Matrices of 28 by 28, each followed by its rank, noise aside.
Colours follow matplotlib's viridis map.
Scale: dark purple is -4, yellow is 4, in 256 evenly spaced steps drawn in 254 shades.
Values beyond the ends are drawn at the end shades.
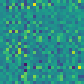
four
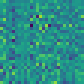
six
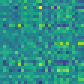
four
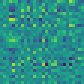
three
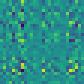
three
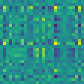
two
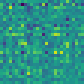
four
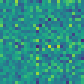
six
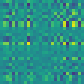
two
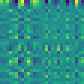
two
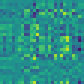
three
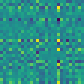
two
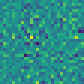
six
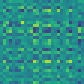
two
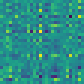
three
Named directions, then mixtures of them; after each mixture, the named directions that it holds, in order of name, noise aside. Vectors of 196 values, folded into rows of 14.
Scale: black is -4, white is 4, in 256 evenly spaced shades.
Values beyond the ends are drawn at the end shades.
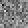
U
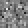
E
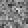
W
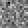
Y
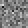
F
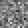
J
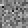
F.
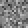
F, W.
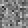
E, F.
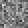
U.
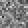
E, Y.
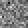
E, Y.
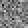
U, W.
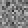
F, Y.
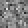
E, W.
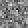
E, W.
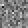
F.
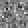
E.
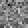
F, W.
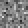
E, J.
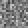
U, Y.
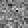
J, W.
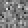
E.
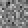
Y.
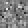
E.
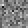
F.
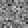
W, Y.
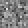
E, F.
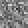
E, W.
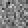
Y.
